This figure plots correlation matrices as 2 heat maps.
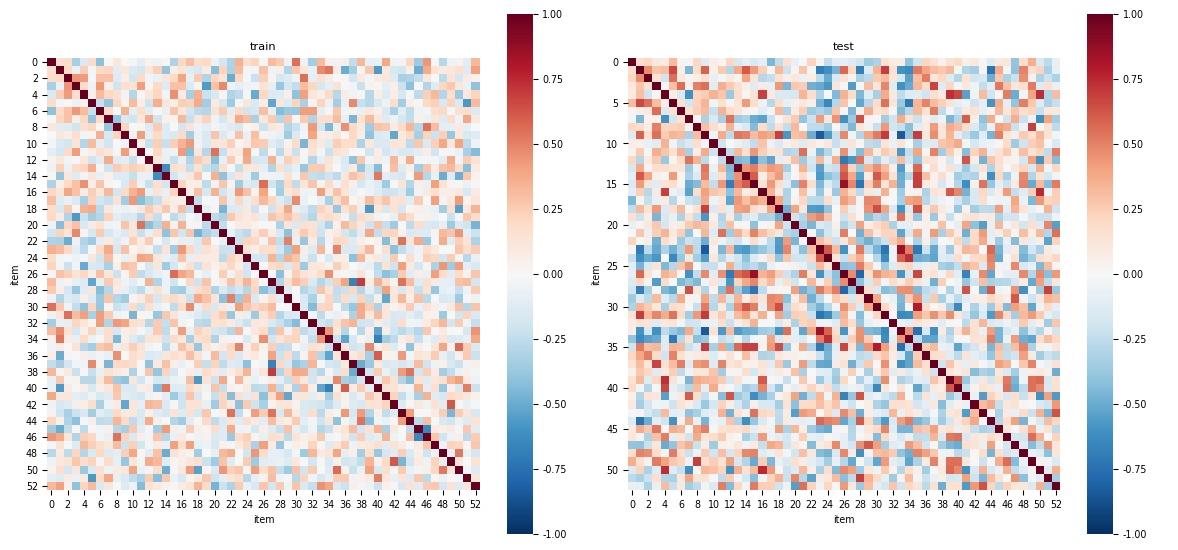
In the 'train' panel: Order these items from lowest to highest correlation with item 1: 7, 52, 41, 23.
41, 7, 23, 52
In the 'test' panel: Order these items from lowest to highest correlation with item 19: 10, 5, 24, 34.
5, 10, 34, 24
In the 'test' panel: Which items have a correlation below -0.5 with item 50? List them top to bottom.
7, 12, 41
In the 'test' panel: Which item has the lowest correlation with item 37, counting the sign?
33
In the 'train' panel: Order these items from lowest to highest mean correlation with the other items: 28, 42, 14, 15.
28, 14, 42, 15
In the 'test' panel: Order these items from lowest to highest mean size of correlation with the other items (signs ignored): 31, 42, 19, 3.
42, 19, 3, 31
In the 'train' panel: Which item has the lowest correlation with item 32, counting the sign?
30
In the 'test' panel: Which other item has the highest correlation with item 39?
4
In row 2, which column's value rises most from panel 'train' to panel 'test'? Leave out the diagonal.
48
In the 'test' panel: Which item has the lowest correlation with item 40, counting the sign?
30
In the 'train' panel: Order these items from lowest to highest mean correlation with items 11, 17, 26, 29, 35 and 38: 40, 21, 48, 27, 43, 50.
21, 48, 40, 50, 43, 27
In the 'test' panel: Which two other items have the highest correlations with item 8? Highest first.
49, 3
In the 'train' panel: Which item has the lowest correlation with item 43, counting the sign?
49
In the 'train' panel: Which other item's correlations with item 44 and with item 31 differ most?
2
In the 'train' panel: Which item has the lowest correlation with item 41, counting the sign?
29
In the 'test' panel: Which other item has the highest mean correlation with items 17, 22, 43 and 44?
52
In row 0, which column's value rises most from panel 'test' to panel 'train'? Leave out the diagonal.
30
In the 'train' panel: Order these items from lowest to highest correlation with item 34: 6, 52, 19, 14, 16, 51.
14, 51, 6, 16, 19, 52
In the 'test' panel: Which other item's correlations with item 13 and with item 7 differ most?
26
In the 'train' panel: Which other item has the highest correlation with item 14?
40
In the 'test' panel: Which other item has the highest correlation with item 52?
43
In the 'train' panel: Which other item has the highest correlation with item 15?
26
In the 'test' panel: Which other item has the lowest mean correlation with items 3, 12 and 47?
27
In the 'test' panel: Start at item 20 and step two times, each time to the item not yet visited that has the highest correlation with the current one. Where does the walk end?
28
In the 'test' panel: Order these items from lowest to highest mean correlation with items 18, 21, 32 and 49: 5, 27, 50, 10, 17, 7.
7, 27, 10, 17, 50, 5
